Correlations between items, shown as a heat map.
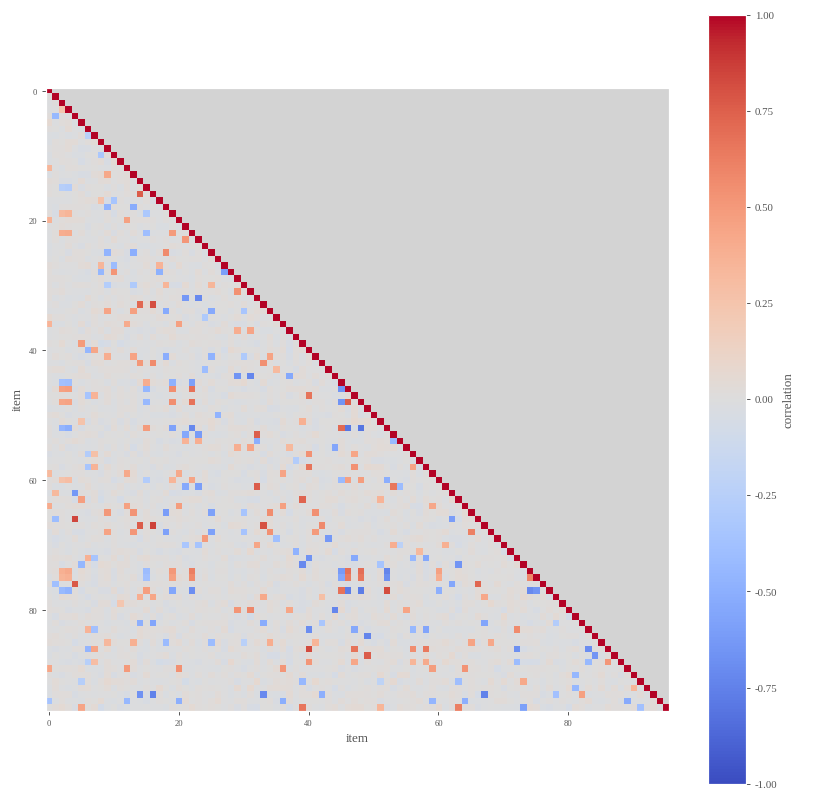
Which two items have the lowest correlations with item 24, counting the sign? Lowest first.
43, 35
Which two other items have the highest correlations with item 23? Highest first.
21, 54
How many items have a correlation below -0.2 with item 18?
7
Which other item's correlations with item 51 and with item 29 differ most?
44
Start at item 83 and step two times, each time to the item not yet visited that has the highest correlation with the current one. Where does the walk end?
6
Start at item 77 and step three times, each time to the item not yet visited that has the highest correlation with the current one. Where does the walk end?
15
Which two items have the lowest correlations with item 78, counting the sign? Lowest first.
93, 82
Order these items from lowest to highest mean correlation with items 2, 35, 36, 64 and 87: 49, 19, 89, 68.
68, 19, 49, 89
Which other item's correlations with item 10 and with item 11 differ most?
28
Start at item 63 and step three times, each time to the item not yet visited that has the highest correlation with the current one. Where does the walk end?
5
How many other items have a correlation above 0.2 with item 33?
5
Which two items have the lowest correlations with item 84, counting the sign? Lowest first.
49, 87
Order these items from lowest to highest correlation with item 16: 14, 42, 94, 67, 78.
94, 78, 42, 14, 67
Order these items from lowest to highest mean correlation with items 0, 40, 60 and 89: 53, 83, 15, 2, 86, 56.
83, 15, 53, 2, 56, 86
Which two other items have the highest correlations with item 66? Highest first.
4, 76
